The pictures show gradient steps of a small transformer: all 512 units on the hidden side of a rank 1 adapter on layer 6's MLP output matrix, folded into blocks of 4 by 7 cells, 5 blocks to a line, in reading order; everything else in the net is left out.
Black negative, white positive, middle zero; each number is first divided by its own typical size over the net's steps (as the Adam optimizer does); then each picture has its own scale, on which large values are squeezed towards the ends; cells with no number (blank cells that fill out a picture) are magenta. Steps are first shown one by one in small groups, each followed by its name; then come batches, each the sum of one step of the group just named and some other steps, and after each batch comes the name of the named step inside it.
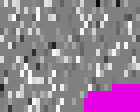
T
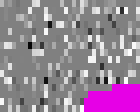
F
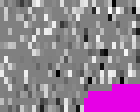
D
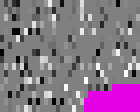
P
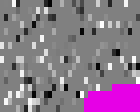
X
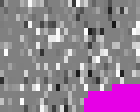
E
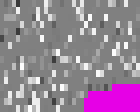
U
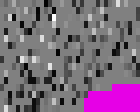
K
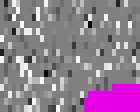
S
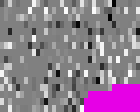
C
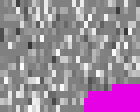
U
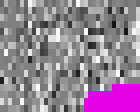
E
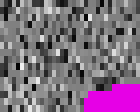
U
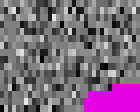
K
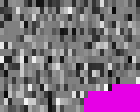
X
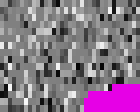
D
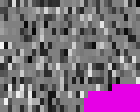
X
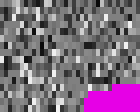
T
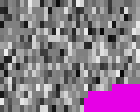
E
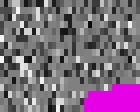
S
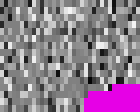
D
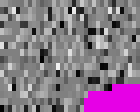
D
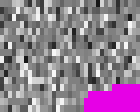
T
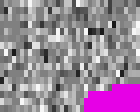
E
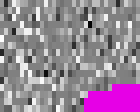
S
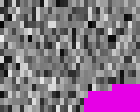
S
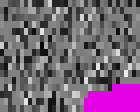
P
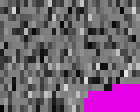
P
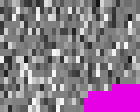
T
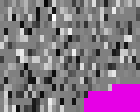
K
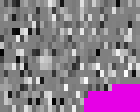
P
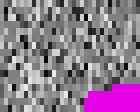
T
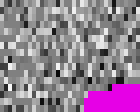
D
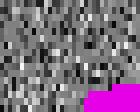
U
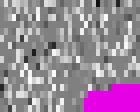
T
